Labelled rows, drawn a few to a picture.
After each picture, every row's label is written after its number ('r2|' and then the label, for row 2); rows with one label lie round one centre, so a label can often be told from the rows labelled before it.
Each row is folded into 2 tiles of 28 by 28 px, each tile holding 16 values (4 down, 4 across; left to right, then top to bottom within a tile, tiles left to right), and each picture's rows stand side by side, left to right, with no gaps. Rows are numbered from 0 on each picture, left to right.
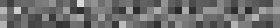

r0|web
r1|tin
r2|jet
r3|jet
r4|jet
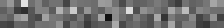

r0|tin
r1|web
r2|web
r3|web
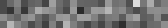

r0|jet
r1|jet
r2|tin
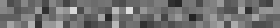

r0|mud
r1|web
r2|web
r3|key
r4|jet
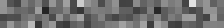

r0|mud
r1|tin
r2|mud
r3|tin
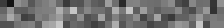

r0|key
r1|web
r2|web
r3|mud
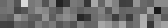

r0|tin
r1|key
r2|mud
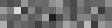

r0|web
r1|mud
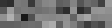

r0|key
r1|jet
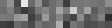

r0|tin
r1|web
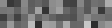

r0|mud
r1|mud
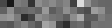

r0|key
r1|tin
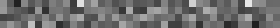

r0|mud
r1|tin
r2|jet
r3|tin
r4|tin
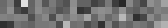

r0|tin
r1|jet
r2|key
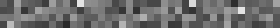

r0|jet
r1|tin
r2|jet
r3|tin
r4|web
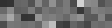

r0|key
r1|tin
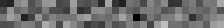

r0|key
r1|jet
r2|key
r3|key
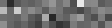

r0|web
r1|tin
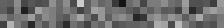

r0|jet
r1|tin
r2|key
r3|jet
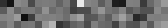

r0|key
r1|tin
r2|key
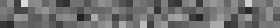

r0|tin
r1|key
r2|mud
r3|key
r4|tin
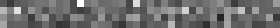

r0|web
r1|tin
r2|tin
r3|web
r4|web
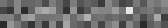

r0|jet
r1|jet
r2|web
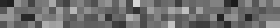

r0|key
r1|web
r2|tin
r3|web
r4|key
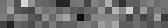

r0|tin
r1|key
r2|web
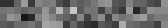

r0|key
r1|web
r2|jet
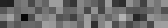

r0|key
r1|mud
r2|key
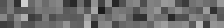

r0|tin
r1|mud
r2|key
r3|mud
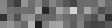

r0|mud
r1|web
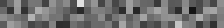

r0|jet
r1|tin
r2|jet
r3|jet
